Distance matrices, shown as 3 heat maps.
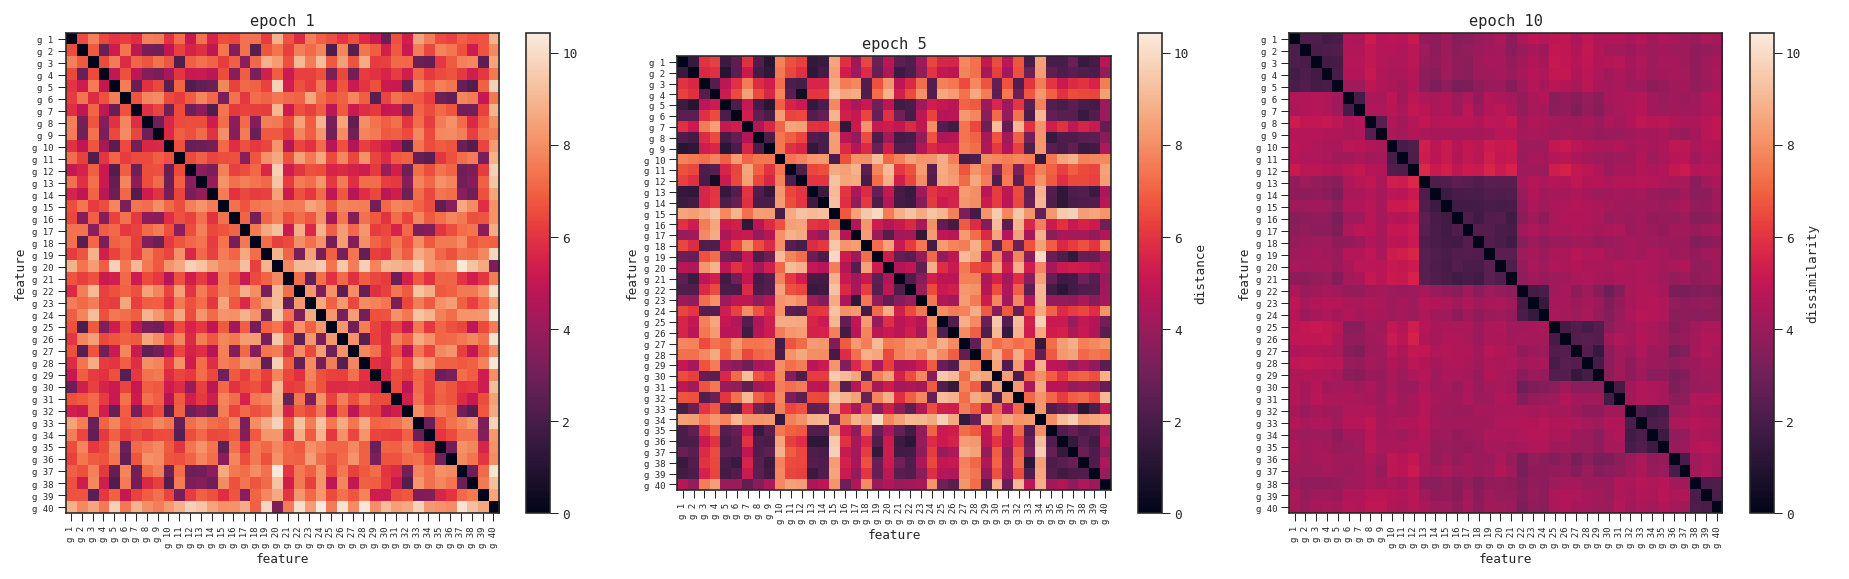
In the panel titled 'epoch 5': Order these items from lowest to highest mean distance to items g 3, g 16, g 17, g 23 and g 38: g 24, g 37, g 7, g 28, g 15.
g 37, g 7, g 24, g 28, g 15
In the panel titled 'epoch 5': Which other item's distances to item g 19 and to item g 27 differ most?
g 34
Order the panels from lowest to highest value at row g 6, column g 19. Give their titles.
epoch 5, epoch 10, epoch 1
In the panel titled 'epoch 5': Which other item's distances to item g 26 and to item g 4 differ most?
g 12
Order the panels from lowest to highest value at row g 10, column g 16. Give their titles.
epoch 10, epoch 1, epoch 5
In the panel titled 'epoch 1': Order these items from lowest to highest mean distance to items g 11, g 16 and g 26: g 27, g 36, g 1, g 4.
g 4, g 27, g 1, g 36
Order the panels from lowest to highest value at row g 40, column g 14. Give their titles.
epoch 10, epoch 5, epoch 1
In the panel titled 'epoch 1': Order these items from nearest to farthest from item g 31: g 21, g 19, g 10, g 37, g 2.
g 21, g 10, g 37, g 2, g 19
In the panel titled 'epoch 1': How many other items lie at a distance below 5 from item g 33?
5
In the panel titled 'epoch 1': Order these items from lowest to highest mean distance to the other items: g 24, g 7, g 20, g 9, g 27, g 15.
g 7, g 27, g 9, g 15, g 24, g 20
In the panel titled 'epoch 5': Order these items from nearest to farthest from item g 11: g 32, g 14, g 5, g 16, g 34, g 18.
g 18, g 32, g 5, g 14, g 34, g 16
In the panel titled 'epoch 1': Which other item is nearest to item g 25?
g 2
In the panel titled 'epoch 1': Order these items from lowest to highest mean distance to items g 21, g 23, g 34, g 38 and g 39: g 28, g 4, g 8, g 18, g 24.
g 4, g 8, g 18, g 28, g 24
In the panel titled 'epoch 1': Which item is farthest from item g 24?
g 40
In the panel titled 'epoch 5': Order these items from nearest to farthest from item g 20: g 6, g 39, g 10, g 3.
g 39, g 6, g 10, g 3
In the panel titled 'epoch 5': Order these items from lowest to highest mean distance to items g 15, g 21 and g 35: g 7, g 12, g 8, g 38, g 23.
g 8, g 38, g 23, g 7, g 12
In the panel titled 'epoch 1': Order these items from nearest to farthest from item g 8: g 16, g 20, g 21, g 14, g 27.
g 27, g 16, g 14, g 21, g 20
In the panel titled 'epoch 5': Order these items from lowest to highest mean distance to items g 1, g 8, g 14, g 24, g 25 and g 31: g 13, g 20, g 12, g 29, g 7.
g 13, g 29, g 7, g 20, g 12
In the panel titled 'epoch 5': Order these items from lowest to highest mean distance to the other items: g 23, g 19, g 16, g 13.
g 13, g 19, g 23, g 16
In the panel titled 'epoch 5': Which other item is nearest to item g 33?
g 38
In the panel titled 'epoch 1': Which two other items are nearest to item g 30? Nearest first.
g 1, g 12
